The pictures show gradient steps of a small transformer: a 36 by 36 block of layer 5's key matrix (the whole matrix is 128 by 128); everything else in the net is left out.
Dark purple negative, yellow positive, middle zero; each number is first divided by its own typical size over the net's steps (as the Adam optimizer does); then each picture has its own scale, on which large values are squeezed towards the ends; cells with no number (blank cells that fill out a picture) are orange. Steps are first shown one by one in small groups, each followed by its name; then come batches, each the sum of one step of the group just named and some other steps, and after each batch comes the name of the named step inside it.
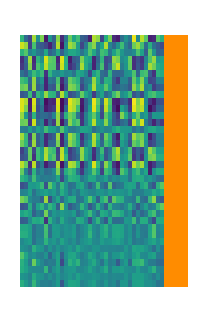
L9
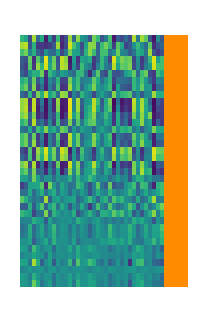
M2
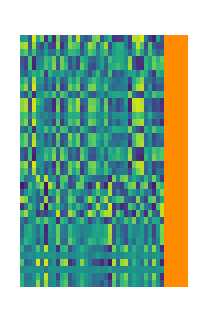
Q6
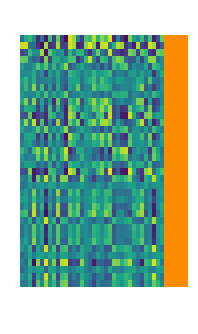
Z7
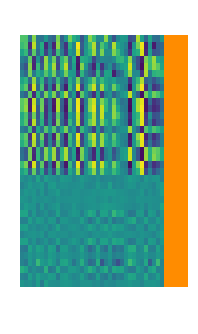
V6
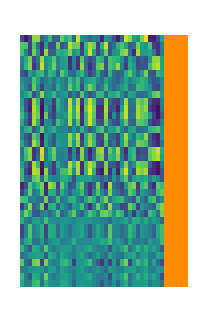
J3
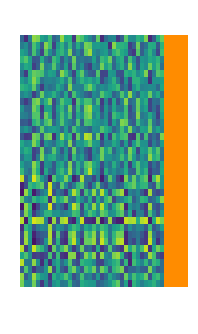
J3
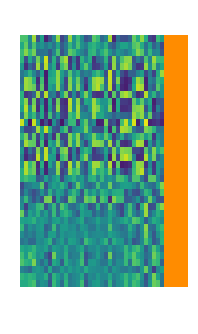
M2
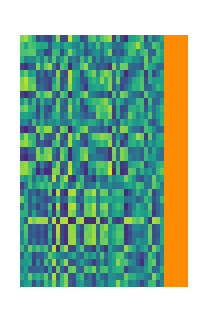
Z7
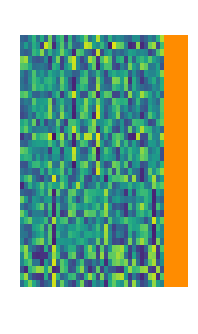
Z7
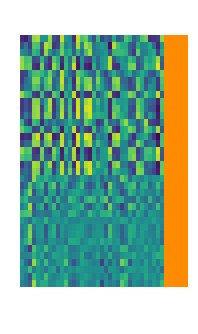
J3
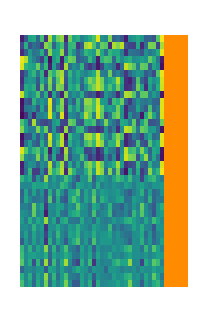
Z7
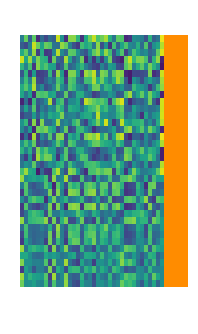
Z7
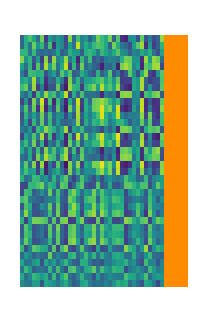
V6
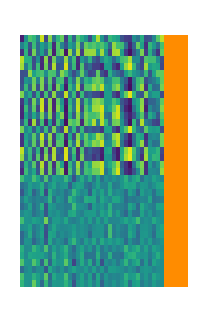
V6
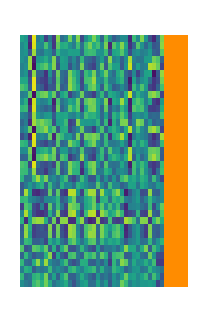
Q6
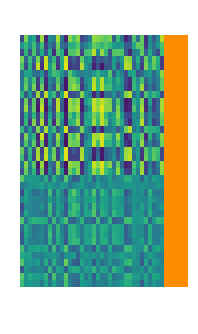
V6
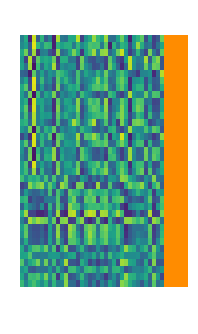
Q6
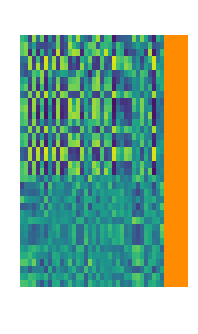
M2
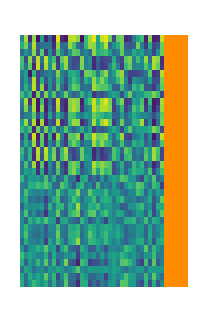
Z7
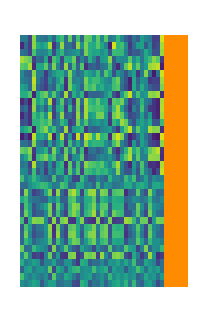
V6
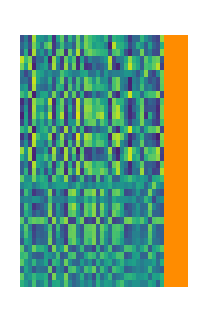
V6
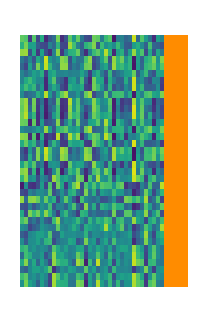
M2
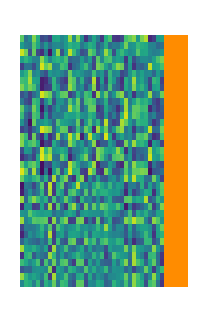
J3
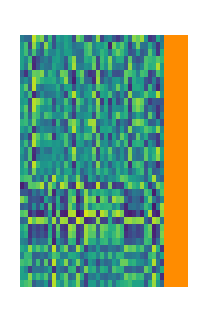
Q6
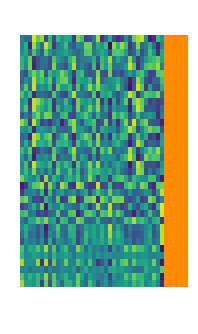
Q6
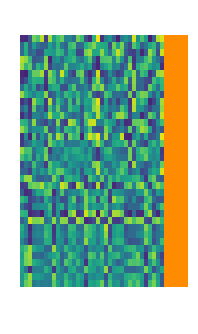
L9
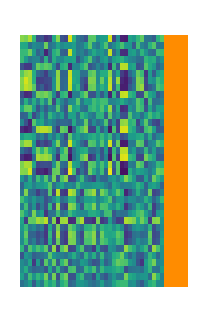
Z7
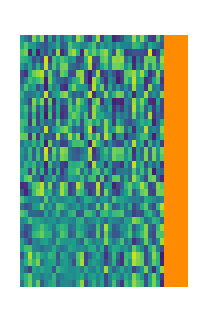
M2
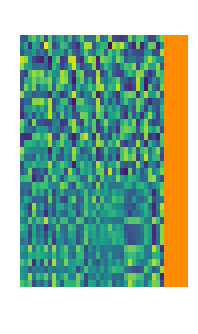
Z7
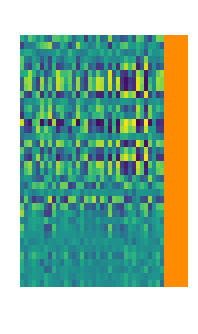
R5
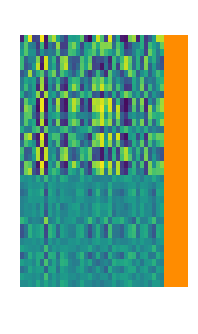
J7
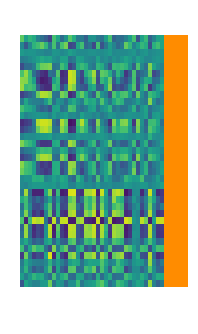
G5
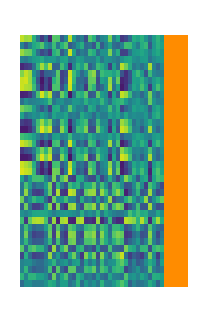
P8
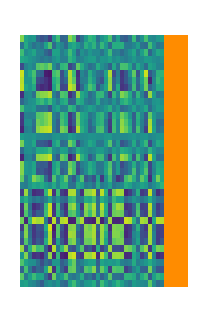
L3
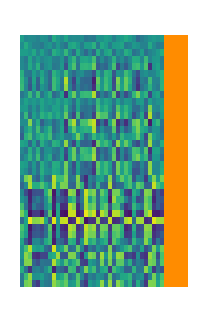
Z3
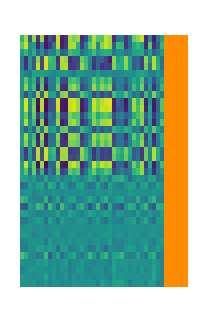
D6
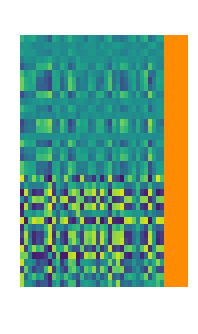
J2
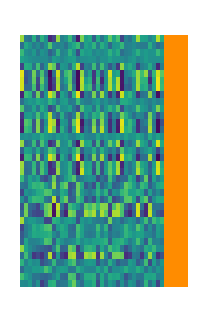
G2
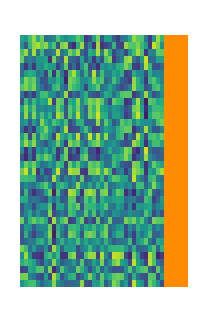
G5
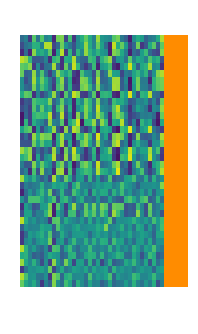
G2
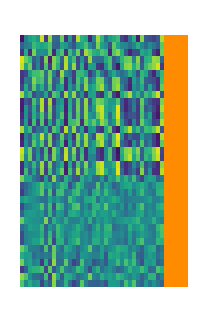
J7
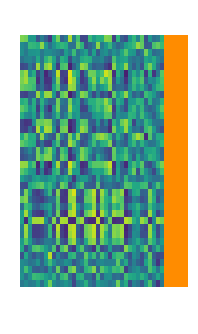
G5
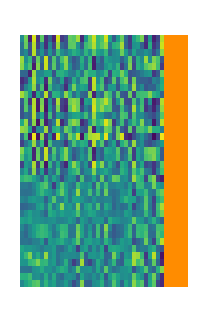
D6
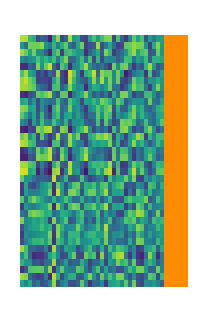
P8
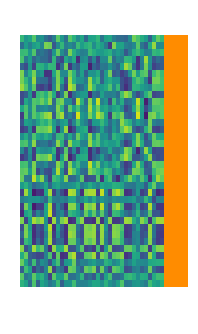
L3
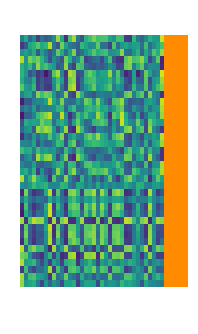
L3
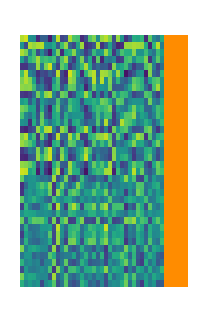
P8
